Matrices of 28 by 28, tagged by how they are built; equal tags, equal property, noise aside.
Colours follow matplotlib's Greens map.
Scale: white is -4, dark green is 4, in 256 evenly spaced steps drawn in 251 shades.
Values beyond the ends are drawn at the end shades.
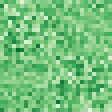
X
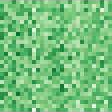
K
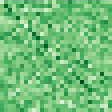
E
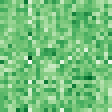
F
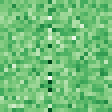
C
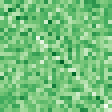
E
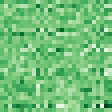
F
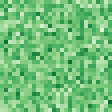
K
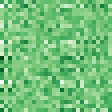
F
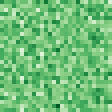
K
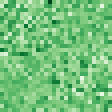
X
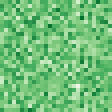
K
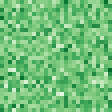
K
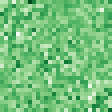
X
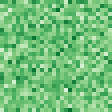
K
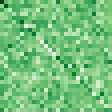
E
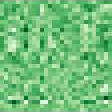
F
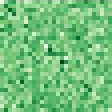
E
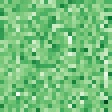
C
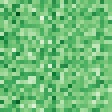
K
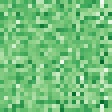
F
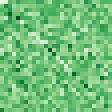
E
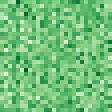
K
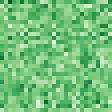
F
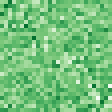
X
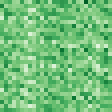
K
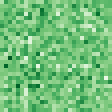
F
